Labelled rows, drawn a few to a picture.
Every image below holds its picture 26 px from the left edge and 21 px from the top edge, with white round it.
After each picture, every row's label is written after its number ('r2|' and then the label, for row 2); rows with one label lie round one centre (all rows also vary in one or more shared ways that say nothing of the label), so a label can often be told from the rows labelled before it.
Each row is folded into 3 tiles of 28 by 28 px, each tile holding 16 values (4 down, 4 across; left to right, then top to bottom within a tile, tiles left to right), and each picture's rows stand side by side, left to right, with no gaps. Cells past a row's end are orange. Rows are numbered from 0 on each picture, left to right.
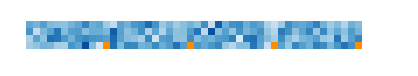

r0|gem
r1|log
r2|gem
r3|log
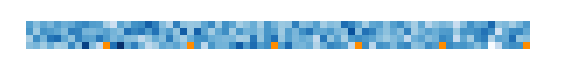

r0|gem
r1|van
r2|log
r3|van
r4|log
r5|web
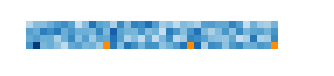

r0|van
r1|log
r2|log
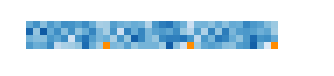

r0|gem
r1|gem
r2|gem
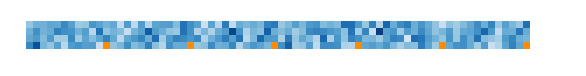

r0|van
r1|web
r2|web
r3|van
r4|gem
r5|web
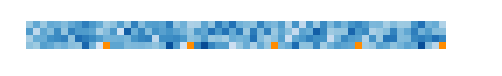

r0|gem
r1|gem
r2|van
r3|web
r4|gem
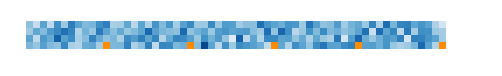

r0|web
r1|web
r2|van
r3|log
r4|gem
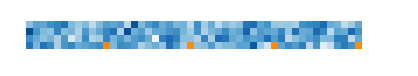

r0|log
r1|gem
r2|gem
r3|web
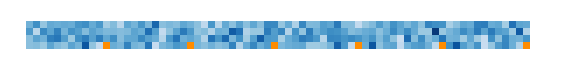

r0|gem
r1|web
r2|web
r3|gem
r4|van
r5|van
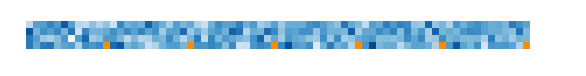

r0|log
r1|van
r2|web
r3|van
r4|van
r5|van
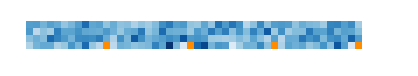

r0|gem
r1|gem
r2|van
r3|gem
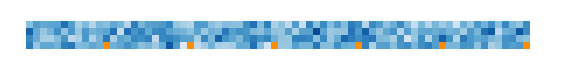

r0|log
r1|gem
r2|gem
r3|web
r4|log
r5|web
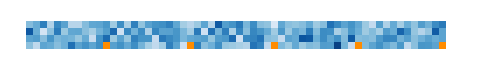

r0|log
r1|gem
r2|gem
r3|gem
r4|web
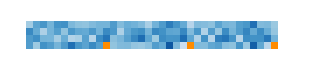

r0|log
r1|gem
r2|gem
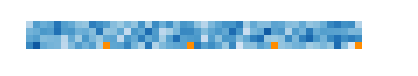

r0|van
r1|web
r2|web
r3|gem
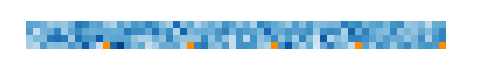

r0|gem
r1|van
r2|van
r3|van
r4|log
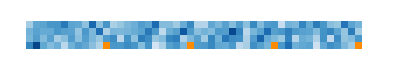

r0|van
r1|web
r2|web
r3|van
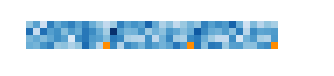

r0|gem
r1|log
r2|log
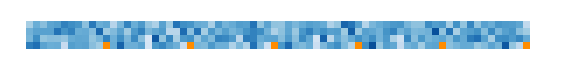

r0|van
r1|van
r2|gem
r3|van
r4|van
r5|gem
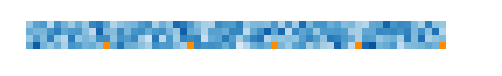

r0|van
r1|van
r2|web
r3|gem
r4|van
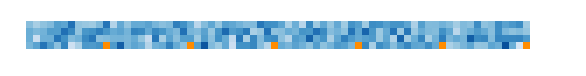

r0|web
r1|van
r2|van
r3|web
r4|log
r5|gem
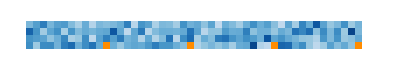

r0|log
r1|log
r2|gem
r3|van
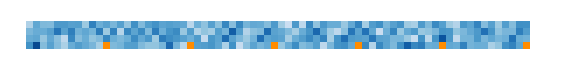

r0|van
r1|gem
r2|web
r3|web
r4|log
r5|web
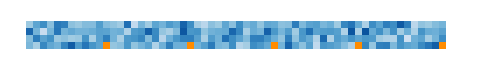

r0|log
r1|web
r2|web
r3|van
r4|log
